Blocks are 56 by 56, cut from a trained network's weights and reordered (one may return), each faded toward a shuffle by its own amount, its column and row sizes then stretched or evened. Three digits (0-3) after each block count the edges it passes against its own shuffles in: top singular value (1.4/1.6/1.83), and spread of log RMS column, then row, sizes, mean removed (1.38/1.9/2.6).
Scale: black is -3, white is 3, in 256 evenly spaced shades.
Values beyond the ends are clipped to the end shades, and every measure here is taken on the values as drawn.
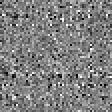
0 2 2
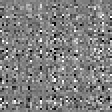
0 3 3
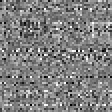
3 0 3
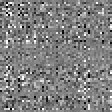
1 3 3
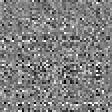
3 2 3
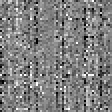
2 3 1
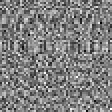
3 0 0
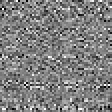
3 0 3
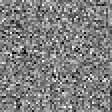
0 0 1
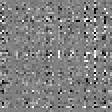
1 3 3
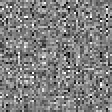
2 3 1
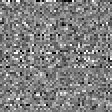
2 0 3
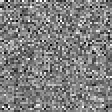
3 0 2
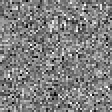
1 0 0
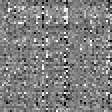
1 3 1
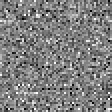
0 1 2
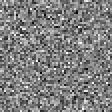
2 0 0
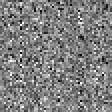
1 2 0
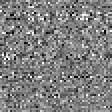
1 0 3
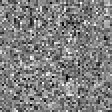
1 1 0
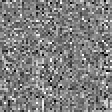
1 2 1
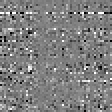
2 3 3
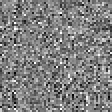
1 1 0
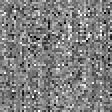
0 2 1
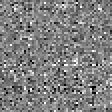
1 2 2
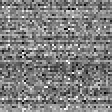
3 1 0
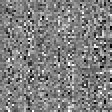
0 3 0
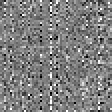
3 3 1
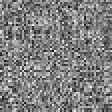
3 0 0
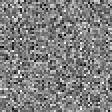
3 1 0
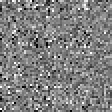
0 2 2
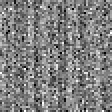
2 0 0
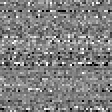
1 0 3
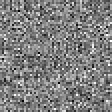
2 1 0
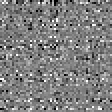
0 2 3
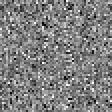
0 1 0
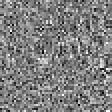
2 1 0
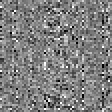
2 3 1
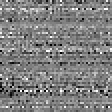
3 1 3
